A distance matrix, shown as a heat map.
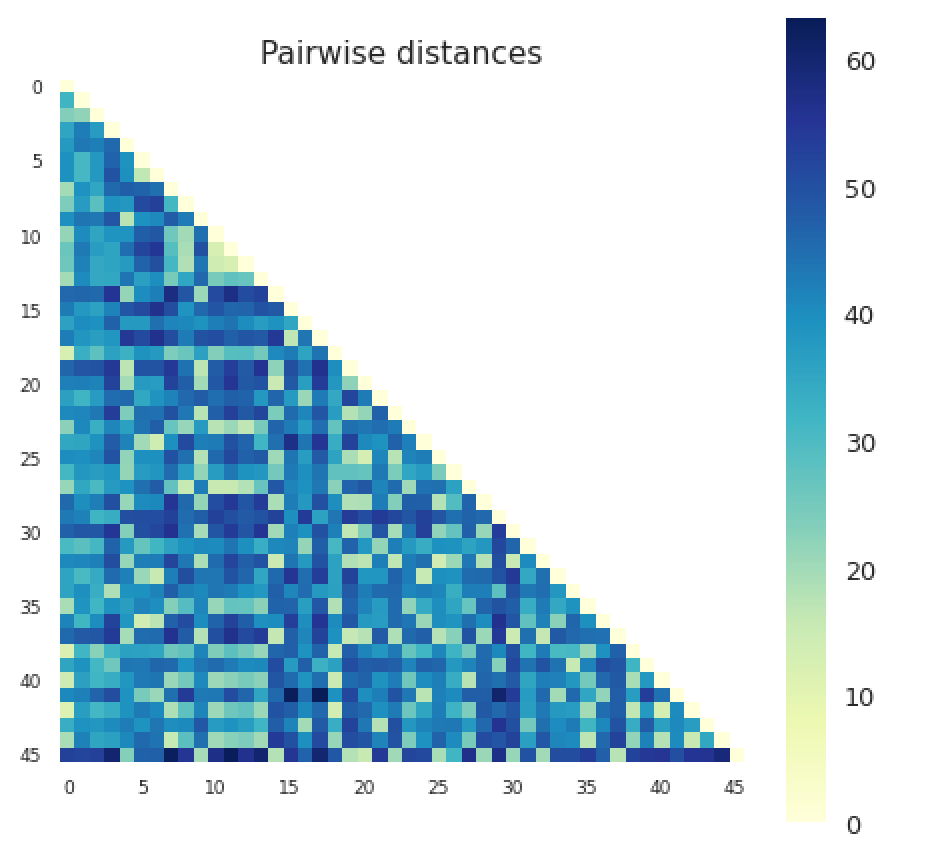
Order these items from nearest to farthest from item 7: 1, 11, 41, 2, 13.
13, 11, 2, 1, 41
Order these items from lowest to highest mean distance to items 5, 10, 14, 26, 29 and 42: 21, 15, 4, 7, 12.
4, 12, 7, 21, 15
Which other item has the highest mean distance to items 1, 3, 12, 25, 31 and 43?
45
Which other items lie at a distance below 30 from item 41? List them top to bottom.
5, 6, 24, 33, 36
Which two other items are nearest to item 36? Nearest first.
5, 6
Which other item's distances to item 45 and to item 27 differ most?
11
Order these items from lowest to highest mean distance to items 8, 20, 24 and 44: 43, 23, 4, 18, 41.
18, 23, 4, 41, 43
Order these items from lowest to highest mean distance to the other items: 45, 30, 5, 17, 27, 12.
27, 12, 5, 30, 45, 17
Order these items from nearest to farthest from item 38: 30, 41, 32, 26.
26, 41, 32, 30
